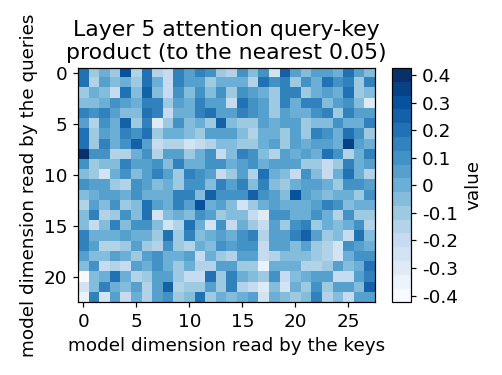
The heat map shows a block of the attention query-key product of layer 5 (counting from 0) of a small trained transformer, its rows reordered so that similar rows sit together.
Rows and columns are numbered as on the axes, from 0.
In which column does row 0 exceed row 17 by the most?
4
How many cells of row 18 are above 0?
9
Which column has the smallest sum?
17
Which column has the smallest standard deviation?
26
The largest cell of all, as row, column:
8, 0
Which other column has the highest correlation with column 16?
15
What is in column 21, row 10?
0.1
